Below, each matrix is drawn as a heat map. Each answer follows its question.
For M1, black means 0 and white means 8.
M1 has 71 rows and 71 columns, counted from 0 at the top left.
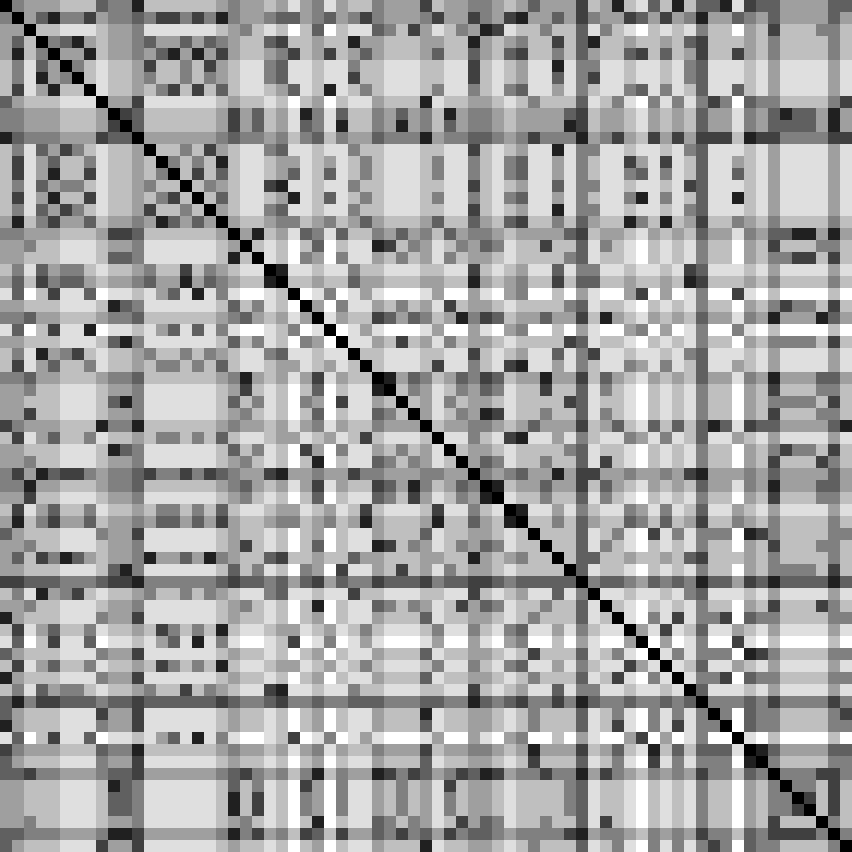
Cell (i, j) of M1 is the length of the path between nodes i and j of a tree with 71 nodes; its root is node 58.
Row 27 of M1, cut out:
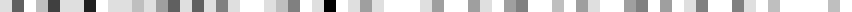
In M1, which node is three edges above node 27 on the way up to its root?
1
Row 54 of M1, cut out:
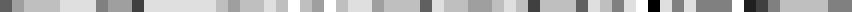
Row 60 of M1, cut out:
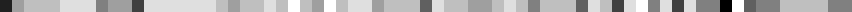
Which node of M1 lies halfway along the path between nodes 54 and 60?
11
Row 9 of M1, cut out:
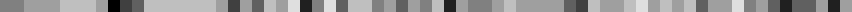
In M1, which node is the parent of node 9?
69
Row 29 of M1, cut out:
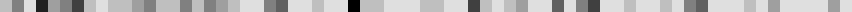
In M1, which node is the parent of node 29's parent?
39
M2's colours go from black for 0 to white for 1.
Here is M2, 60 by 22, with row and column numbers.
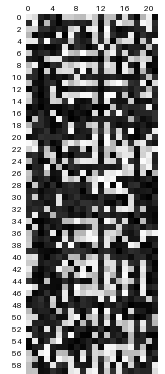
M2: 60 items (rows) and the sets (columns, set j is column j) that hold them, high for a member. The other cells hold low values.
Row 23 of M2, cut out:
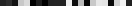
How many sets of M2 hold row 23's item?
9
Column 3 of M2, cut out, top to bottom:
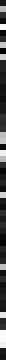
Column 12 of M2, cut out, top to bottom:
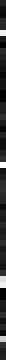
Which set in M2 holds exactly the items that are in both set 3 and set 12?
2
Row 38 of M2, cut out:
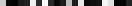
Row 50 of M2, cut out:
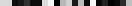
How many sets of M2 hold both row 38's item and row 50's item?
4
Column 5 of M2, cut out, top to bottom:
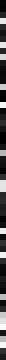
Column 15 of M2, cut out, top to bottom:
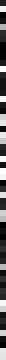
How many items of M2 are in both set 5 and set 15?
0
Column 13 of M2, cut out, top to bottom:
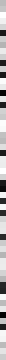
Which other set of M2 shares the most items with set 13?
11
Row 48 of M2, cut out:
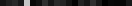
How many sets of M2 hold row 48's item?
1
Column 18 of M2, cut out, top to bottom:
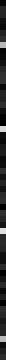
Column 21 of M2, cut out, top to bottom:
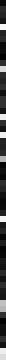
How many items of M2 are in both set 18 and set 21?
0
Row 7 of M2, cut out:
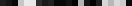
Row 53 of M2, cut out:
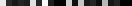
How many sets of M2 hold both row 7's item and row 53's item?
3
